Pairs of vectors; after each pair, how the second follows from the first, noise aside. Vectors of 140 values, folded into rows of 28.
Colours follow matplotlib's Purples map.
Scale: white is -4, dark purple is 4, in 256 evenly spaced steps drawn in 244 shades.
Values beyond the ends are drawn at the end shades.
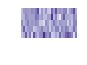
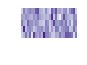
copied.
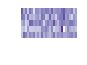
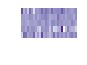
partly zeroed.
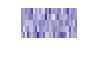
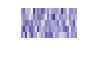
negated.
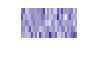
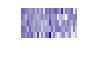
sign-scrambled.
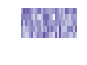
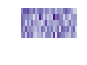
sign-scrambled.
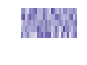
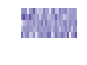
partly zeroed.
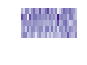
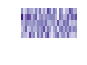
sign-scrambled.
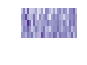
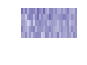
negated, shrunk.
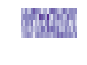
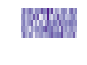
sign-scrambled.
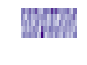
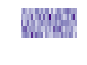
shuffled.
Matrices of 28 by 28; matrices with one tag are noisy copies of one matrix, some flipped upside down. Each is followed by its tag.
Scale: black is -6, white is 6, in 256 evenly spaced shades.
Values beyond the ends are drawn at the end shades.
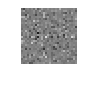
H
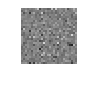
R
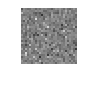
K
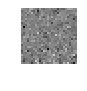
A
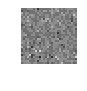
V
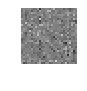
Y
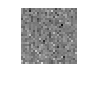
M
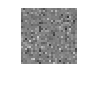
Y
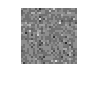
Y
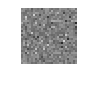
K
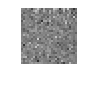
A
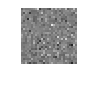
R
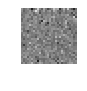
A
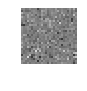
V
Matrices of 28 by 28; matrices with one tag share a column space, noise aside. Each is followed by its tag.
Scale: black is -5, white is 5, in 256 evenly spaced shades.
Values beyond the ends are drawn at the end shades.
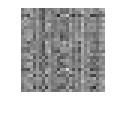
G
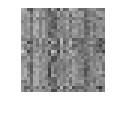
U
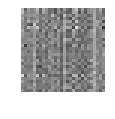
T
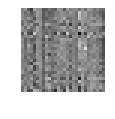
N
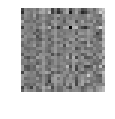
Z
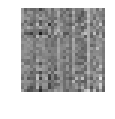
N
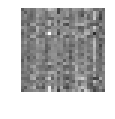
N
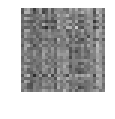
T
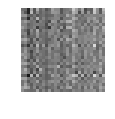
T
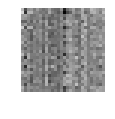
Z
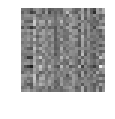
Z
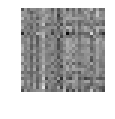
N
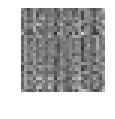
N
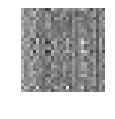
U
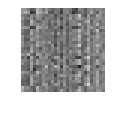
Z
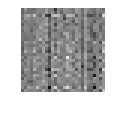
G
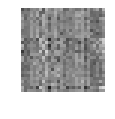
U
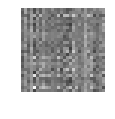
G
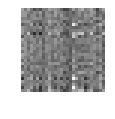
N
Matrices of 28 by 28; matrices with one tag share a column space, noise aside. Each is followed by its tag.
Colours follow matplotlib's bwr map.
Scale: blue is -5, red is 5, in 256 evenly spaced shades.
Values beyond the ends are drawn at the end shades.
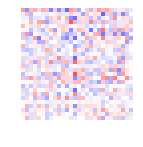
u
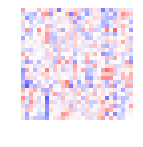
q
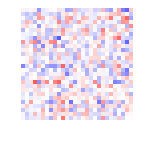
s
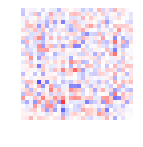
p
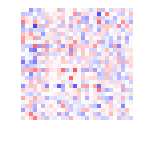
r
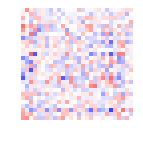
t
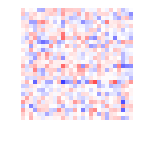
s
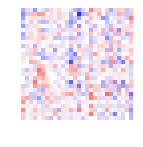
q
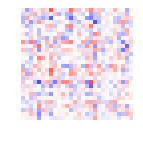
s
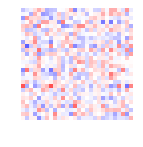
r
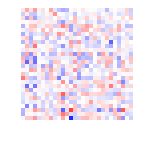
t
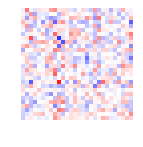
s
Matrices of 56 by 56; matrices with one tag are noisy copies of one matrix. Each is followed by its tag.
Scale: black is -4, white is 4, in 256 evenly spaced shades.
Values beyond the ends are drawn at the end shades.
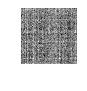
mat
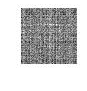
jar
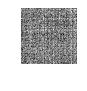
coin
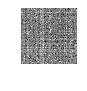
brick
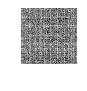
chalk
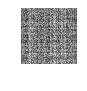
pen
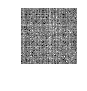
jar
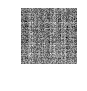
pen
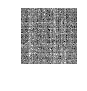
pen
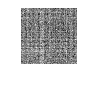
brick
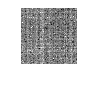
brick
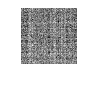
pen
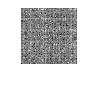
coin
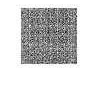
chalk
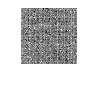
chalk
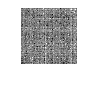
coin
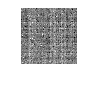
pen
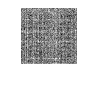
mat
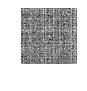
coin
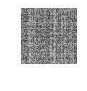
pen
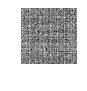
chalk
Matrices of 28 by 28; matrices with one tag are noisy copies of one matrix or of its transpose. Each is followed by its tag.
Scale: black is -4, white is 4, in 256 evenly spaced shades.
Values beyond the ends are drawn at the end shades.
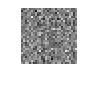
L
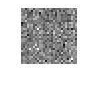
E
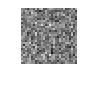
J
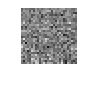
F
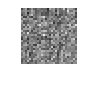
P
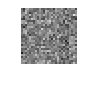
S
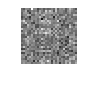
S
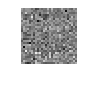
E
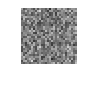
L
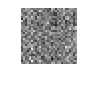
L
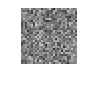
E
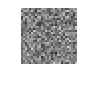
L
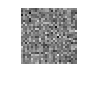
F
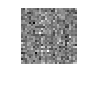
S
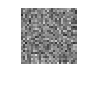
F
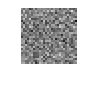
L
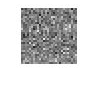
P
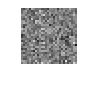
S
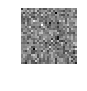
F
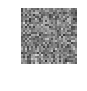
F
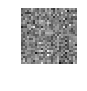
S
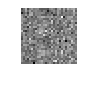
P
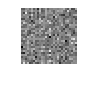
S
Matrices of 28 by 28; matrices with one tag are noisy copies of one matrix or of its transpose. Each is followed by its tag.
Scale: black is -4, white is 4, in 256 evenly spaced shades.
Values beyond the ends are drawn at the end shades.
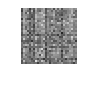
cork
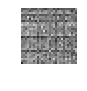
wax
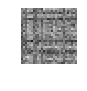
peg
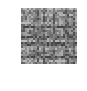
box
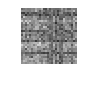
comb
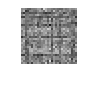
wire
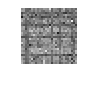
wire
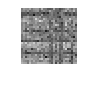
comb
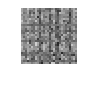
box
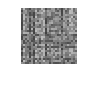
cork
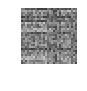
cork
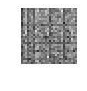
wax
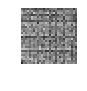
wax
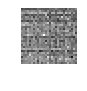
wax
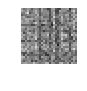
box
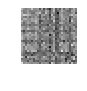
box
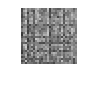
wax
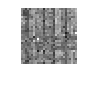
comb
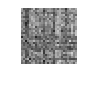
comb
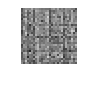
wax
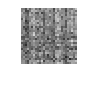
comb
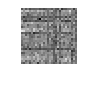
cork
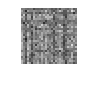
peg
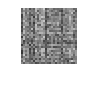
cork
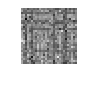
peg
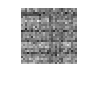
comb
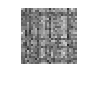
wire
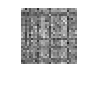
wire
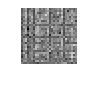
wax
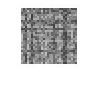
peg
